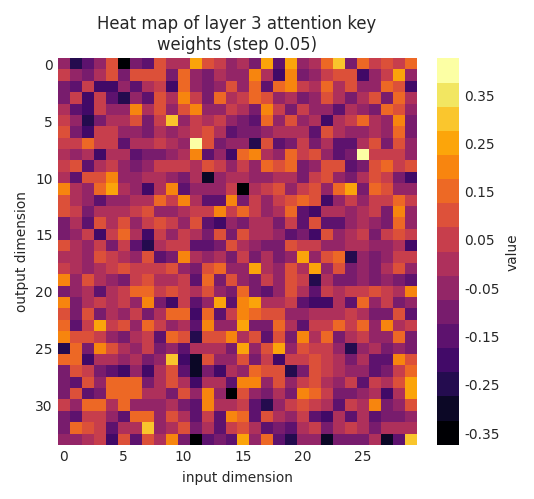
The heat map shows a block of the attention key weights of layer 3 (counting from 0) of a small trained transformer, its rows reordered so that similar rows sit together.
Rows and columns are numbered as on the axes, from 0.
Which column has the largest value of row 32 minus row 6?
7
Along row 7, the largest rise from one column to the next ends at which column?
11
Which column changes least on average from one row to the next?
8
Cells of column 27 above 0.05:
6
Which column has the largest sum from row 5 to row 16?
28
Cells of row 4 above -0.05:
15
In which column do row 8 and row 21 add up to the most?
25
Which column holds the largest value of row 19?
0
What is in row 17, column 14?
-0.1
